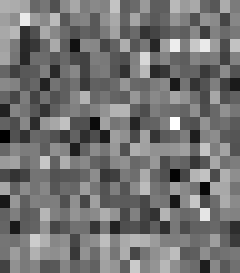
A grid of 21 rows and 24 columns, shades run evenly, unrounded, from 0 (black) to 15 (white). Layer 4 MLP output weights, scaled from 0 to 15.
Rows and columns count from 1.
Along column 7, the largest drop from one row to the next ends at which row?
11
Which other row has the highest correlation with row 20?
10
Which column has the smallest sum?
8
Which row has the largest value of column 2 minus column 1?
16
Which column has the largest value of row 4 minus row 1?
21
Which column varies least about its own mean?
19
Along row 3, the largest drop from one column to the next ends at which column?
3
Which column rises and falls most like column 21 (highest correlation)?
6
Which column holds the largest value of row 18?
5
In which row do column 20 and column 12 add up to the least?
18
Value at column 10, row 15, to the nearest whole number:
7
